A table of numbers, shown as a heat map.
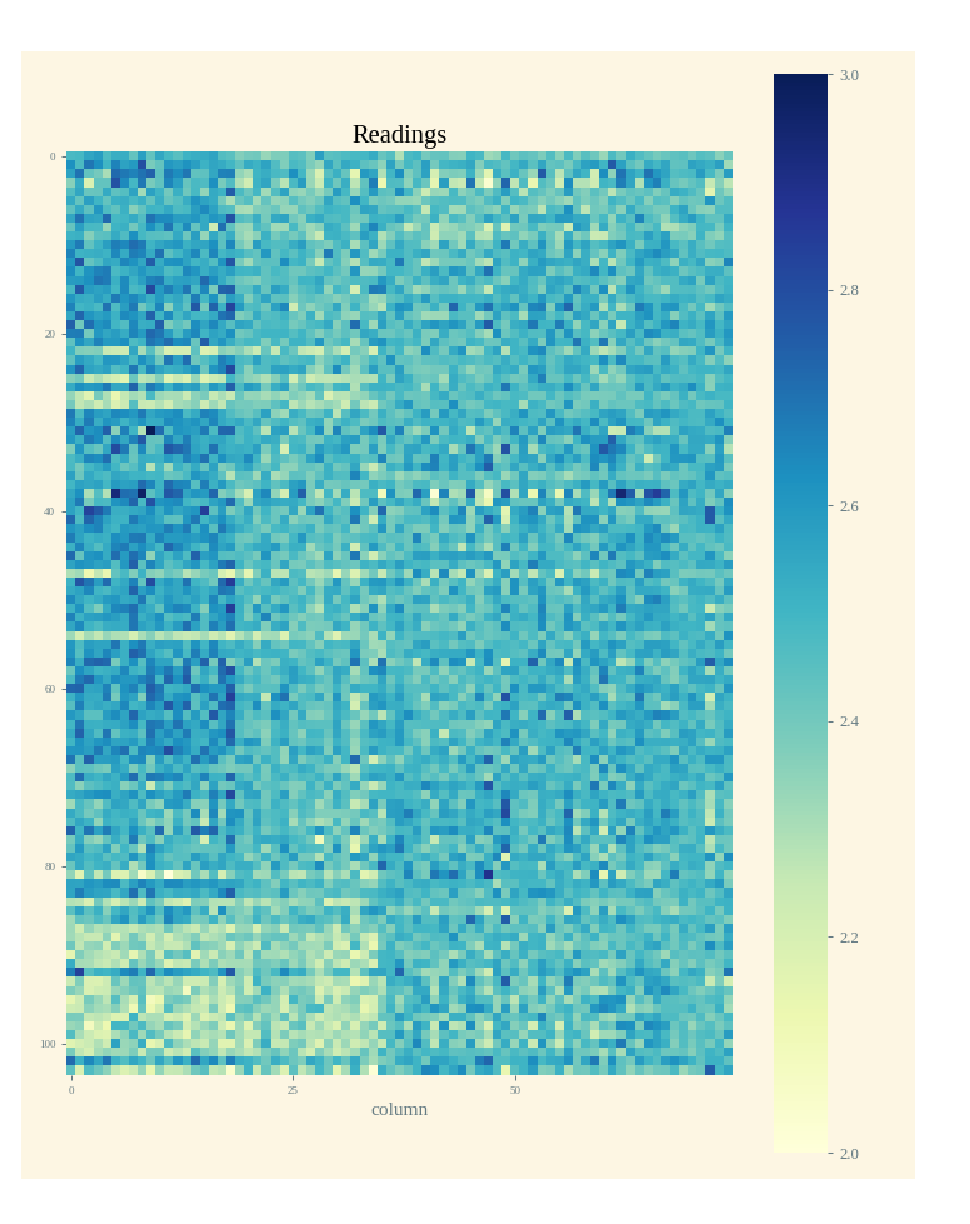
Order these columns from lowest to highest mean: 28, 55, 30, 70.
28, 30, 55, 70
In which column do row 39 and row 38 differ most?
8
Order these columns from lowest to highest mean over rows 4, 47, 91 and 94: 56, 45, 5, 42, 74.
5, 74, 42, 45, 56
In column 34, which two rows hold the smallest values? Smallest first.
103, 89
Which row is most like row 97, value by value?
25
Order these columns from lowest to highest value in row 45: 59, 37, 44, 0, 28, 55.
28, 37, 55, 44, 59, 0
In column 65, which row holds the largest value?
38
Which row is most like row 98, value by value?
47
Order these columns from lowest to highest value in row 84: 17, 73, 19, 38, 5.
5, 17, 19, 38, 73
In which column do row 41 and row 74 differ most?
49
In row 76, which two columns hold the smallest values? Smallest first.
60, 57
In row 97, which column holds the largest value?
53
